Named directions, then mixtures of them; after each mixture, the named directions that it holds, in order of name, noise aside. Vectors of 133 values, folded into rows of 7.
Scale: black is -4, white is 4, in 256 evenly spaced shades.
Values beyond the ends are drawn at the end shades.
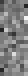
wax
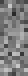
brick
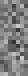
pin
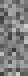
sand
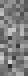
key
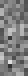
key.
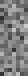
sand.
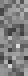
key.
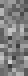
key.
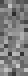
brick.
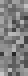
sand, wax.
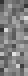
brick, wax.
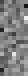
wax.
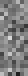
key, sand.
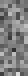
sand.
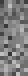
brick, sand.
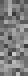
brick, sand.
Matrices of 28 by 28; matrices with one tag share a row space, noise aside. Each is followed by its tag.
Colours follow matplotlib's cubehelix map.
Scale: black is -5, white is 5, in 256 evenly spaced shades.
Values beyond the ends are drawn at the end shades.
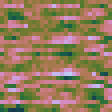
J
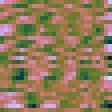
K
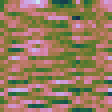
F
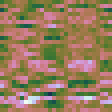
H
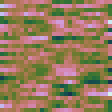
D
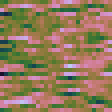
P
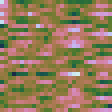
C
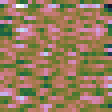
K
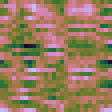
H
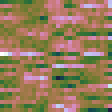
D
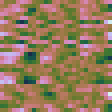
K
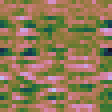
H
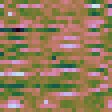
J
